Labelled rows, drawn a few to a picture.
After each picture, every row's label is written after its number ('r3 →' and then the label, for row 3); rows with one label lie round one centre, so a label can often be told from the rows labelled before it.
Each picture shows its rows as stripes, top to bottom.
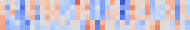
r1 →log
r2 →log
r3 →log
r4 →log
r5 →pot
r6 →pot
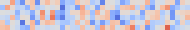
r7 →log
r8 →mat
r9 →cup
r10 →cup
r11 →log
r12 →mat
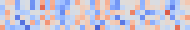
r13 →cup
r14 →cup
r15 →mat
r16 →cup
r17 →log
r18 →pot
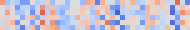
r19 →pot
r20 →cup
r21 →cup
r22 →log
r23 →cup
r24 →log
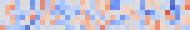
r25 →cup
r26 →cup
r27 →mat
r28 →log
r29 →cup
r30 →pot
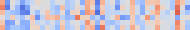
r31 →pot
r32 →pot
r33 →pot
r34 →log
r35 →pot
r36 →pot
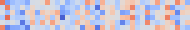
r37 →pot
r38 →mat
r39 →log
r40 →mat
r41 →log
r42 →pot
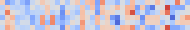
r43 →pot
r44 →mat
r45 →mat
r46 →cup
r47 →cup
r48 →mat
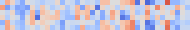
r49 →mat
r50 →pot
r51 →log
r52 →log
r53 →mat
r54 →mat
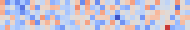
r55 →pot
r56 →log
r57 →pot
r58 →cup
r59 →log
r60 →mat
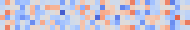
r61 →mat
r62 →log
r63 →mat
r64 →pot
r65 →cup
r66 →mat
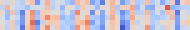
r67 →log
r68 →mat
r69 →log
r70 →log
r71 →log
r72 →log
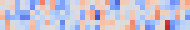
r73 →cup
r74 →cup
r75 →pot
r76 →pot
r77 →mat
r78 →mat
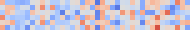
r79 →pot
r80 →cup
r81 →mat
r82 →pot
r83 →cup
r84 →pot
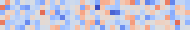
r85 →mat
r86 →pot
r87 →cup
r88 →mat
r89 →pot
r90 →log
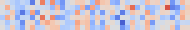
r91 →cup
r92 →mat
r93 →log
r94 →cup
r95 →log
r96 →log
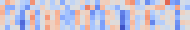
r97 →mat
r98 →pot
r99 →log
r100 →log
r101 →log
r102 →log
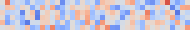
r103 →mat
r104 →cup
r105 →log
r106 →log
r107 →pot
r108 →cup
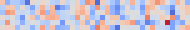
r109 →pot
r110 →cup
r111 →cup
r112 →log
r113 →mat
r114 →cup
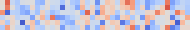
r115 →mat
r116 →mat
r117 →pot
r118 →cup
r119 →log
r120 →mat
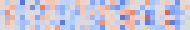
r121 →log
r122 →cup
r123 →mat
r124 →log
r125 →mat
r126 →log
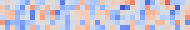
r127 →mat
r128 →log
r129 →cup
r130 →cup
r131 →pot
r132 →log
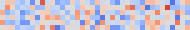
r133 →cup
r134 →mat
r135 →pot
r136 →log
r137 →pot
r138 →cup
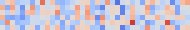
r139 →cup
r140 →log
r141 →log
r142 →pot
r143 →mat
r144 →log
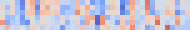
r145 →log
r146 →log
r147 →log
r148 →pot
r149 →pot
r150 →mat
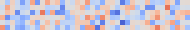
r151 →log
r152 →mat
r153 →cup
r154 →pot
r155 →log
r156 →pot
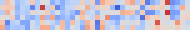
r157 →mat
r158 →cup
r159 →mat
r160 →cup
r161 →pot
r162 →pot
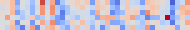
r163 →cup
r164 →cup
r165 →cup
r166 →mat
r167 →cup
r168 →log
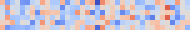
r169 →pot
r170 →mat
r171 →log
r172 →mat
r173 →cup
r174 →pot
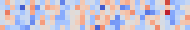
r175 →mat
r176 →log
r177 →mat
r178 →cup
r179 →cup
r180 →pot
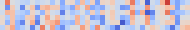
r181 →mat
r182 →log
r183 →mat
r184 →log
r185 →log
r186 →cup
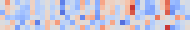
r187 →mat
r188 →mat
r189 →mat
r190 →pot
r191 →log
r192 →mat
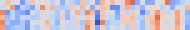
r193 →mat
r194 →cup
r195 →pot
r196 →pot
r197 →pot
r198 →pot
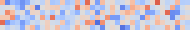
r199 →pot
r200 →log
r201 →mat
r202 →cup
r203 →pot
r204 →log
